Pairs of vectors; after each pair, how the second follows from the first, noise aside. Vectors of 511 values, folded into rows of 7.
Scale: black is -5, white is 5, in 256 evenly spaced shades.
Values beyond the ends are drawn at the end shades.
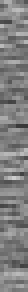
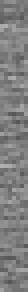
reversed, negated, shrunk.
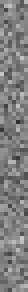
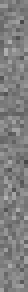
reversed, shrunk.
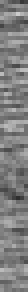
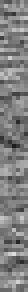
wrapped around.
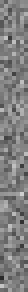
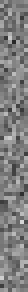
negated.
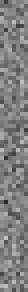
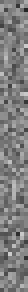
wrapped around.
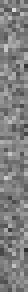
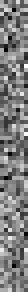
negated, scaled up.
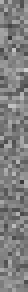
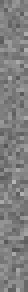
wrapped around, negated, shrunk.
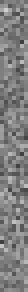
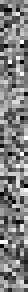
negated, scaled up.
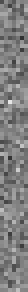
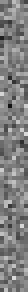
wrapped around, negated.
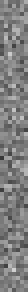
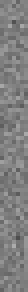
reversed, negated, shrunk.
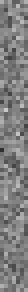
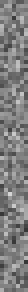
wrapped around, negated.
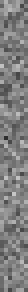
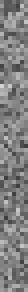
negated.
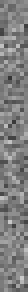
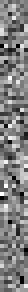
negated, scaled up.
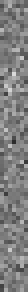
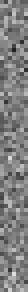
wrapped around.
